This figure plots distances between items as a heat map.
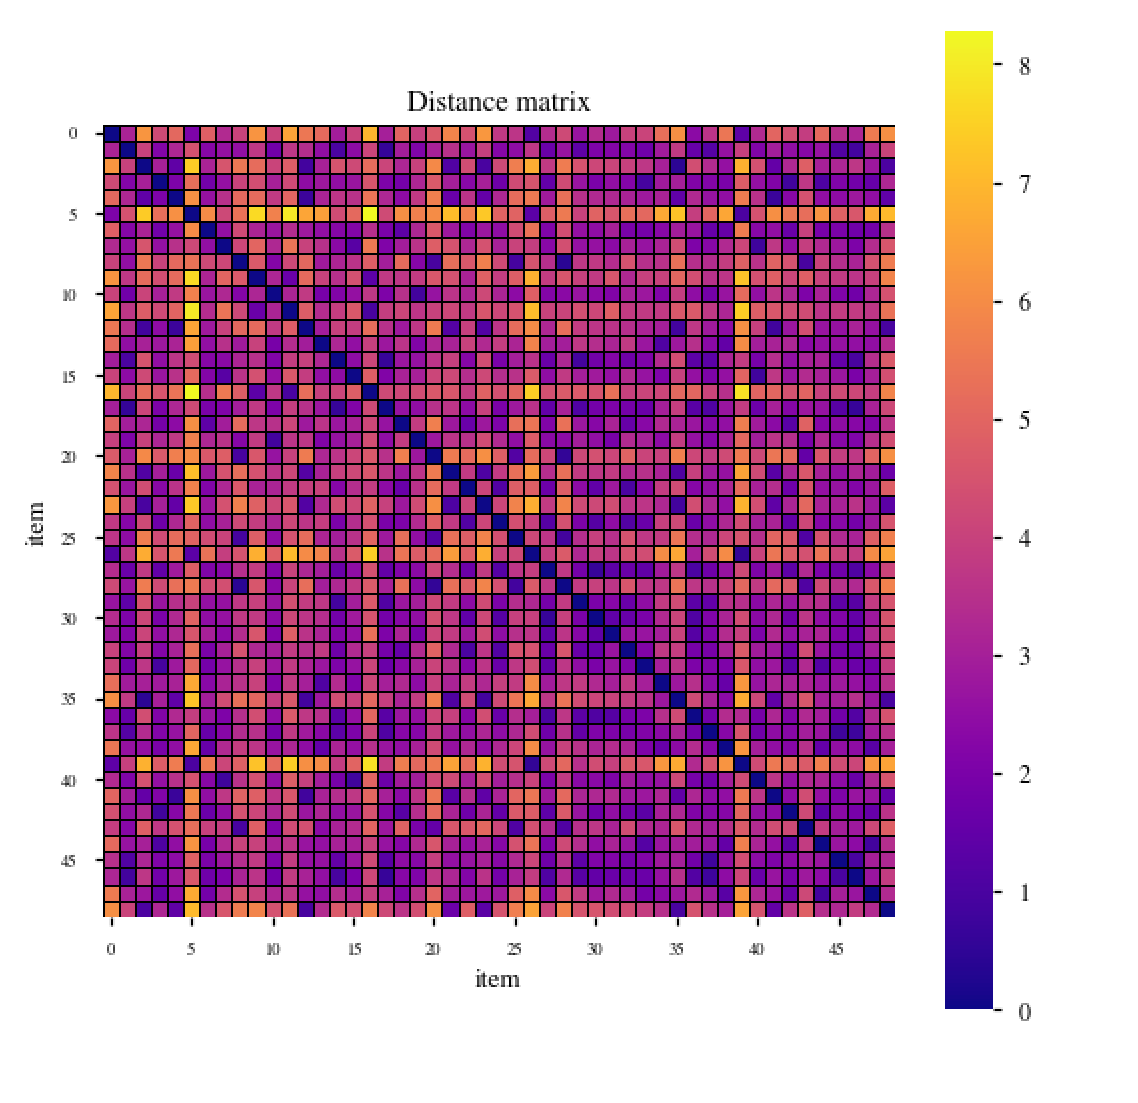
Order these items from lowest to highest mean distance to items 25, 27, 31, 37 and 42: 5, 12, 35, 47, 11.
47, 12, 35, 11, 5
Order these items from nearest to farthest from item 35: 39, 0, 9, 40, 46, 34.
34, 46, 40, 9, 0, 39
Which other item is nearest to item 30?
27
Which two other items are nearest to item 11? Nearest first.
16, 9
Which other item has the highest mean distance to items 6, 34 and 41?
5
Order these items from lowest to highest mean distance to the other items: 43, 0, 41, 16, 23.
41, 43, 23, 0, 16
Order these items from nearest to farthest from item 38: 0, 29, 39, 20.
29, 20, 0, 39
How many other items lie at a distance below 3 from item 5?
3
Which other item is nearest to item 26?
39
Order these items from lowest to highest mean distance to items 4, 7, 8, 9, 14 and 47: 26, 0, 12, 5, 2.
12, 2, 0, 26, 5
